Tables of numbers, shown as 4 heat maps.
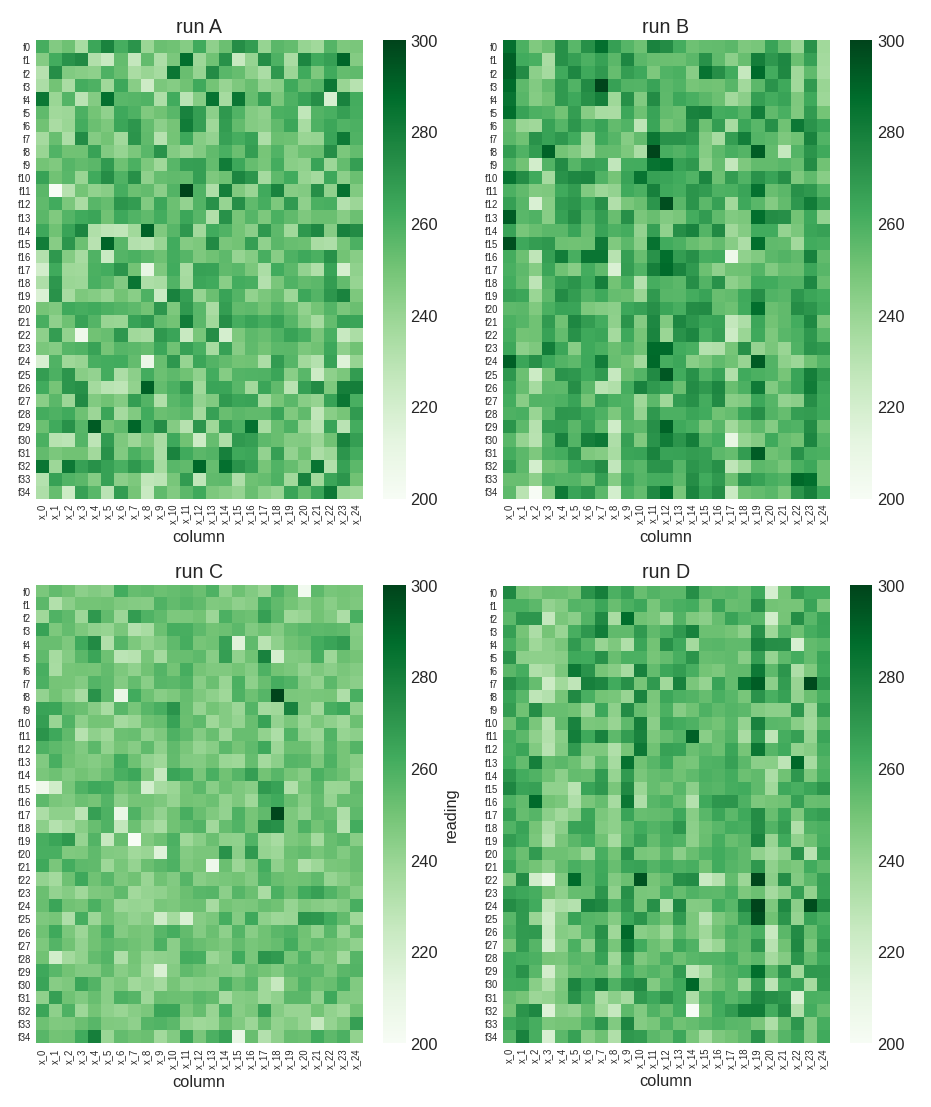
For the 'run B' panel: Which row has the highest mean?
f10
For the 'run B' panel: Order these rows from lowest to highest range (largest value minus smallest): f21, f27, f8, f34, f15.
f27, f21, f15, f8, f34
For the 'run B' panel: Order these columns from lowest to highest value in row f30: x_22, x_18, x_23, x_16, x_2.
x_2, x_18, x_22, x_16, x_23
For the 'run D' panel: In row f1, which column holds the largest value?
x_19
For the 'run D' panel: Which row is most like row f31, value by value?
f4
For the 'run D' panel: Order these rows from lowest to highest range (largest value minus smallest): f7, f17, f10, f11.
f17, f10, f11, f7
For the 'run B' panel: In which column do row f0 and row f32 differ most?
x_8
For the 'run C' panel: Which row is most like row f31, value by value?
f13
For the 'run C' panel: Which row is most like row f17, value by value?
f8
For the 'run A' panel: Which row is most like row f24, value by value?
f17
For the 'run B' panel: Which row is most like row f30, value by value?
f16
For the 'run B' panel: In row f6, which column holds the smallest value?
x_10
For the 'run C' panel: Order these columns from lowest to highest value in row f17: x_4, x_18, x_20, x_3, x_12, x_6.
x_6, x_3, x_20, x_12, x_4, x_18
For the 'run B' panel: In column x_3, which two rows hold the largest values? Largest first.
f8, f23
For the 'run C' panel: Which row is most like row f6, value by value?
f1
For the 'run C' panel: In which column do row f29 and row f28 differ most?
x_1
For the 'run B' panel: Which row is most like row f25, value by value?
f12
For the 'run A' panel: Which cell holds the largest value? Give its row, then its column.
f11, x_11
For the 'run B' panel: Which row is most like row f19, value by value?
f28
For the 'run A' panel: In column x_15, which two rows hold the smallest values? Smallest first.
f1, f33
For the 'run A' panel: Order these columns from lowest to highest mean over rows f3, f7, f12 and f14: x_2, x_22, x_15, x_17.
x_2, x_17, x_15, x_22
